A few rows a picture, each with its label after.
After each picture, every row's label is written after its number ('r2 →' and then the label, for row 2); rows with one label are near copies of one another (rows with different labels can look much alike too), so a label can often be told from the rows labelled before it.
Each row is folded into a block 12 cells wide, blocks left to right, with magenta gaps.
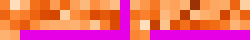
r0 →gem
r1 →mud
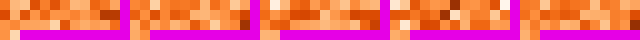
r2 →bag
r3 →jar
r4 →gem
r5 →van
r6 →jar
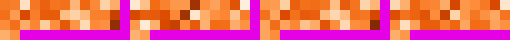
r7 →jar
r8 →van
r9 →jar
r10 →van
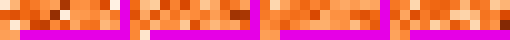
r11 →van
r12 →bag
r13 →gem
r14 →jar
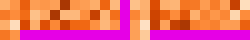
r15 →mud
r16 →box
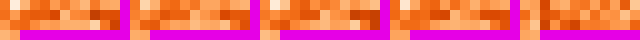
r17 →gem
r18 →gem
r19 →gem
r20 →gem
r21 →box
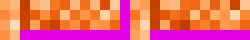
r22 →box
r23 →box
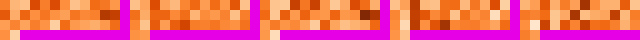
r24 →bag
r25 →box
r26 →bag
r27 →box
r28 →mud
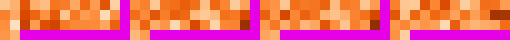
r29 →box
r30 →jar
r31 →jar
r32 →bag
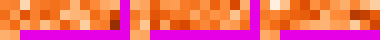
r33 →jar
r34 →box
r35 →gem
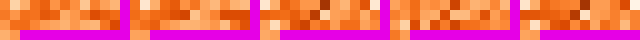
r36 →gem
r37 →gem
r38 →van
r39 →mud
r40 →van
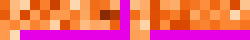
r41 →bag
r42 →box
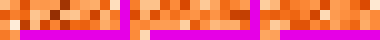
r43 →mud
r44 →bag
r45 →van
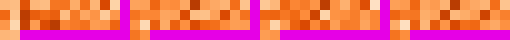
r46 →box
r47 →mud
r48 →van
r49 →mud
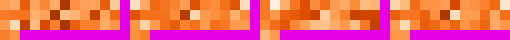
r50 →mud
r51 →van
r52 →gem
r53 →van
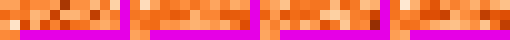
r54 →mud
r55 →gem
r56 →jar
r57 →gem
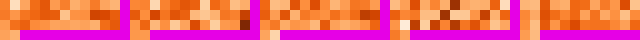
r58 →gem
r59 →jar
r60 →bag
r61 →mud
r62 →box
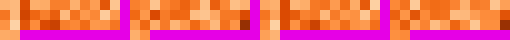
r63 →box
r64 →jar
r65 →box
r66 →jar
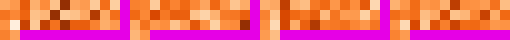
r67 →mud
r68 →jar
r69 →box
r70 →mud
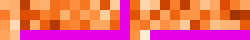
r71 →box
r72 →bag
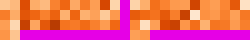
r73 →box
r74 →van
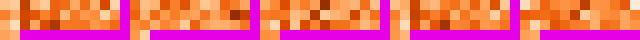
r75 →box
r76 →bag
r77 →mud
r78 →box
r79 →van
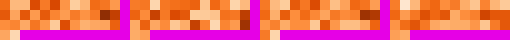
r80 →bag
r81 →jar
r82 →bag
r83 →gem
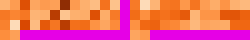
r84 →mud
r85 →gem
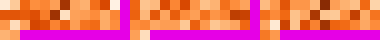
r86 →van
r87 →bag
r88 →mud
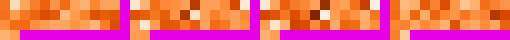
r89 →gem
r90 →van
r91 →van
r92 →bag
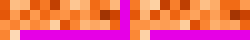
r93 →bag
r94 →bag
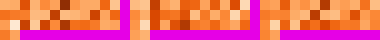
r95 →mud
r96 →box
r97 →mud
